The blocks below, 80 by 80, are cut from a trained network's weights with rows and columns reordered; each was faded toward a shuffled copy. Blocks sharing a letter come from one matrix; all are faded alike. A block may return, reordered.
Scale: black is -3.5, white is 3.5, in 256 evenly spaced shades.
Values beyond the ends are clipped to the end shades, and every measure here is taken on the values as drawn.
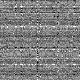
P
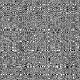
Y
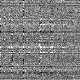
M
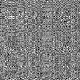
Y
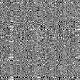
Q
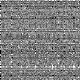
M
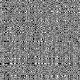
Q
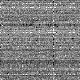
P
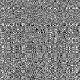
Y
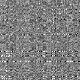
Y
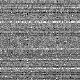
P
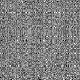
Y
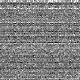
P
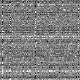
M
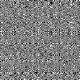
Q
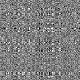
Y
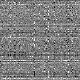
M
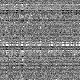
P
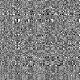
Y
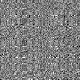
Y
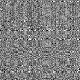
Y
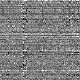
M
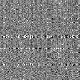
Y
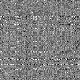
Y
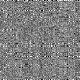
Y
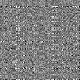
Y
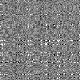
Y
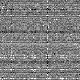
P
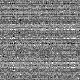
P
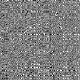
Y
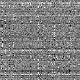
M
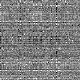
M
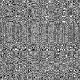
Y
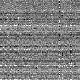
P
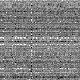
P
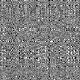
Q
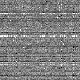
P
